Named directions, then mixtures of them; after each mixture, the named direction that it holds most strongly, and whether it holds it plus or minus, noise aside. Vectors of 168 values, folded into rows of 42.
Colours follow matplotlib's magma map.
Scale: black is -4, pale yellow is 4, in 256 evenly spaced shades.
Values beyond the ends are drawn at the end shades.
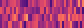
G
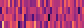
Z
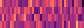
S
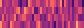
S, plus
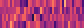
S, plus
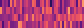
Z, minus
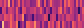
Z, plus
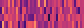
Z, plus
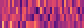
Z, plus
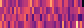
S, plus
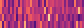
Z, minus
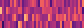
Z, minus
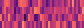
S, minus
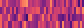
G, minus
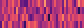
G, plus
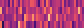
Z, minus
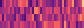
S, minus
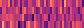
Z, plus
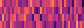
S, plus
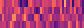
S, plus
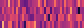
Z, plus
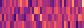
S, minus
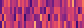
S, minus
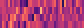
S, plus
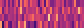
Z, minus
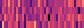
Z, plus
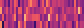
Z, minus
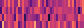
Z, plus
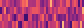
G, minus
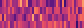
S, minus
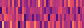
Z, plus
